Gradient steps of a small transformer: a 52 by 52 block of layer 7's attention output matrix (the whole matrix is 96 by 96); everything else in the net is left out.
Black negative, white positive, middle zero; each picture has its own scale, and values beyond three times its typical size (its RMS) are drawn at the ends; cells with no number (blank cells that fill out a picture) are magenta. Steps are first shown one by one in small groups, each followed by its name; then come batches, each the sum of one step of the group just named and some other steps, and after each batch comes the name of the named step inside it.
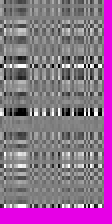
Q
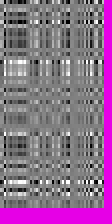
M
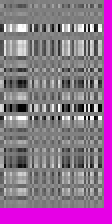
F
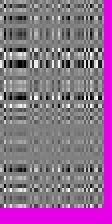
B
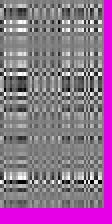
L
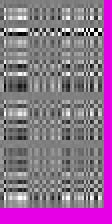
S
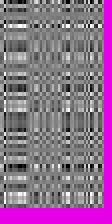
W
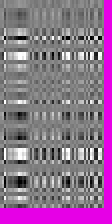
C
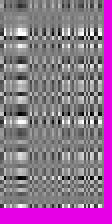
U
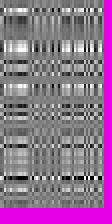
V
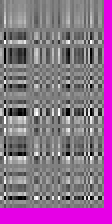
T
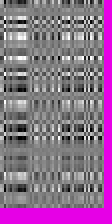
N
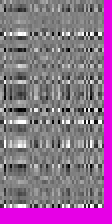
U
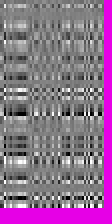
T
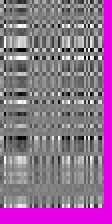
N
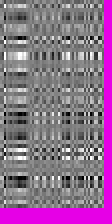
C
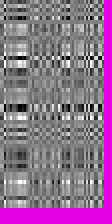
F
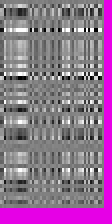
L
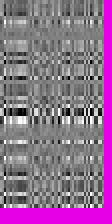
T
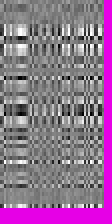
U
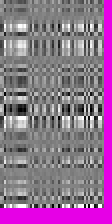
F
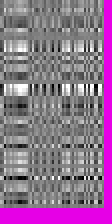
V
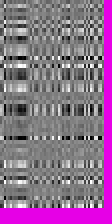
Q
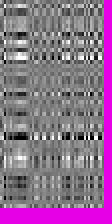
C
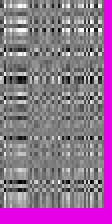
L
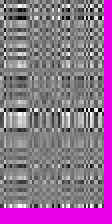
L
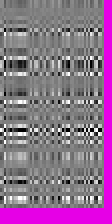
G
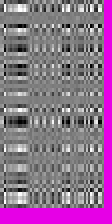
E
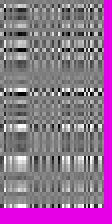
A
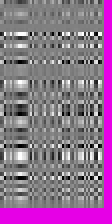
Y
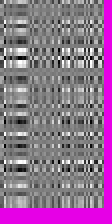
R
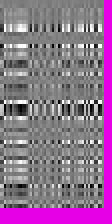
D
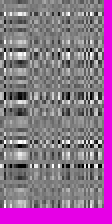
Y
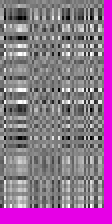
A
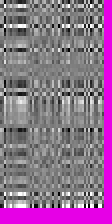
A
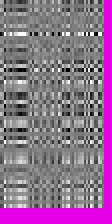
Y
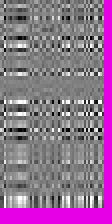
G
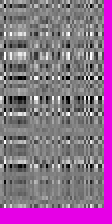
R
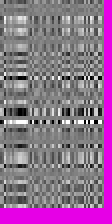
Y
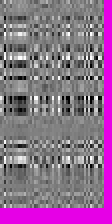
Y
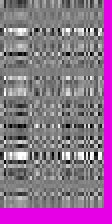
Y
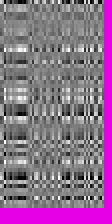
Y
